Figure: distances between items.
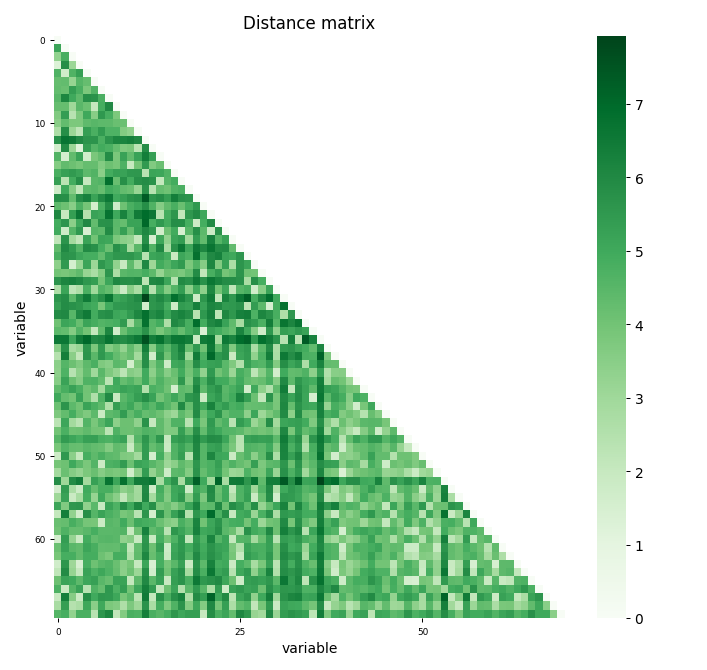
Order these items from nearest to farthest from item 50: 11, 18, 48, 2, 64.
64, 18, 11, 2, 48
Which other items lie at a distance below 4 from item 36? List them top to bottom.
19, 22, 31, 33
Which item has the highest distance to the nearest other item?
53
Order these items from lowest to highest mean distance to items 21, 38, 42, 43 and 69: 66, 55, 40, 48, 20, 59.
20, 40, 55, 66, 59, 48
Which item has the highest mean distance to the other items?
36
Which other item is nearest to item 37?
68
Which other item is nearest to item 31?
19
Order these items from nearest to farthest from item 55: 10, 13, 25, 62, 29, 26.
13, 10, 62, 25, 26, 29
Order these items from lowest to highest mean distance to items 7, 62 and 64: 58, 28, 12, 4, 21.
58, 28, 4, 12, 21
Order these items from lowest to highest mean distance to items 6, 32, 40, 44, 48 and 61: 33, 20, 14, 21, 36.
20, 14, 33, 21, 36
